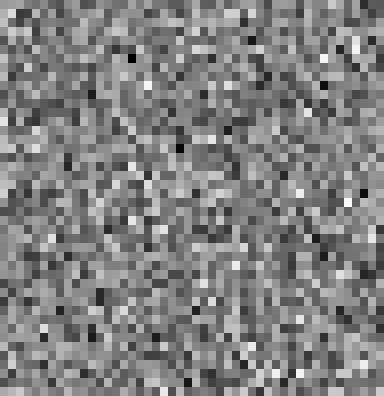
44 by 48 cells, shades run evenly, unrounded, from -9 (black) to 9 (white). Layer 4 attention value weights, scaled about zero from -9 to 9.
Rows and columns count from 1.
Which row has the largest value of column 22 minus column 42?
22
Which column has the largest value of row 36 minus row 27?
40
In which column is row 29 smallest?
41
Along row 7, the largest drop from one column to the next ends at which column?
17
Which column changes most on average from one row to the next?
27
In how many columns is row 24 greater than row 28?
20
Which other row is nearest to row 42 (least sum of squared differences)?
33
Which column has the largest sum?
1
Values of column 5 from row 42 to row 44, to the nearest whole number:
3 1 0
